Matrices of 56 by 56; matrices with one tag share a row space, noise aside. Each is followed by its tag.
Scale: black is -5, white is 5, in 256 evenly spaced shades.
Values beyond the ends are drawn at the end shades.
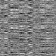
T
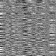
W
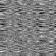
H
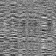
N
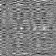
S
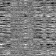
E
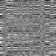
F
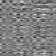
S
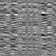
N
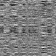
N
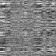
E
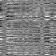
F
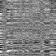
F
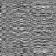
S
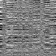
F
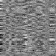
W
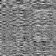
S
